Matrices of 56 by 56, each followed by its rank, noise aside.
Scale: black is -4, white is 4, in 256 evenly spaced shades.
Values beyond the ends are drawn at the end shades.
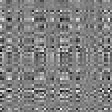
two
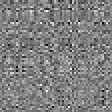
six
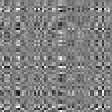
two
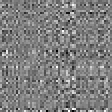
four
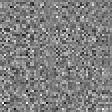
six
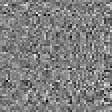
eight
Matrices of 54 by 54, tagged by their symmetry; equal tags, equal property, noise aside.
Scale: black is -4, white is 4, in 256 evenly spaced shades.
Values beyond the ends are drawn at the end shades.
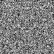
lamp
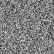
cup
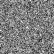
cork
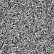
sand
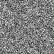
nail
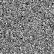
cup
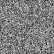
sand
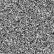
sand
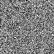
cork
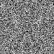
lamp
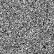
cork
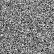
nail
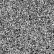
cork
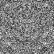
lamp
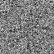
cork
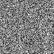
cup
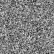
nail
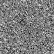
cork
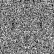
lamp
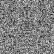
lamp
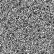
cork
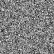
sand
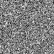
cork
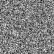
cup
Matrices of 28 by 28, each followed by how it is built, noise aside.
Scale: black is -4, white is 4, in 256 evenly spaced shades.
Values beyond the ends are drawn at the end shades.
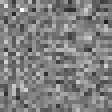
low rank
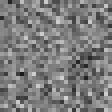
blocks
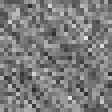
Toeplitz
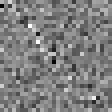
banded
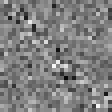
banded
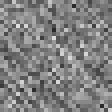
Toeplitz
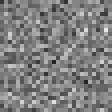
blocks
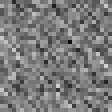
Toeplitz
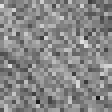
Toeplitz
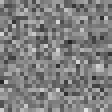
blocks
